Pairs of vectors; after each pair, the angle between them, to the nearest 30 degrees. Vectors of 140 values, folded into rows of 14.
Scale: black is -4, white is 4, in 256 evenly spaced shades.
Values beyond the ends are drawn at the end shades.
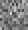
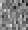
120 degrees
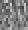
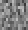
150 degrees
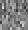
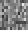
120 degrees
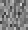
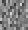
30 degrees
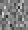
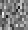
30 degrees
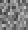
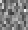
120 degrees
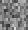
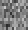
30 degrees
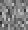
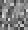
30 degrees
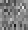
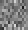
120 degrees
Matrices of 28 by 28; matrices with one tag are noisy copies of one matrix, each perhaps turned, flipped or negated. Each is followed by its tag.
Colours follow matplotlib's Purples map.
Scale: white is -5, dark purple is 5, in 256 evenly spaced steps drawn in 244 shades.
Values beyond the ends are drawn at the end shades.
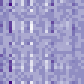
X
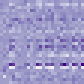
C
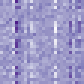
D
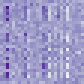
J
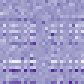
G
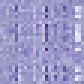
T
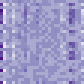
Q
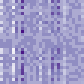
G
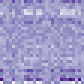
Q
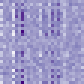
G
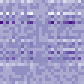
G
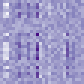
T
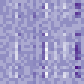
T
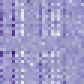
G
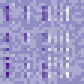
J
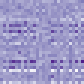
G
